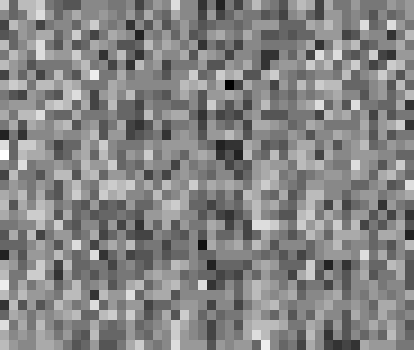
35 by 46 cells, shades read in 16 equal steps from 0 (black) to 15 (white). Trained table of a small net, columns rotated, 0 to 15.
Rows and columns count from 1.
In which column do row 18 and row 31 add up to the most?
11
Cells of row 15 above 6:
33
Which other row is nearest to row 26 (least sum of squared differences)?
14
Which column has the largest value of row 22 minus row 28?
29
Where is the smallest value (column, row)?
26, 9
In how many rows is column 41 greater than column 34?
17
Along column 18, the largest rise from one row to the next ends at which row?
20
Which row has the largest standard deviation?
6
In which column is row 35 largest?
30
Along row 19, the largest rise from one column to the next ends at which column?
46
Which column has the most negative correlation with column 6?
39
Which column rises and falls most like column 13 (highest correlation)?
24
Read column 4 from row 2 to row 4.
11 8 8
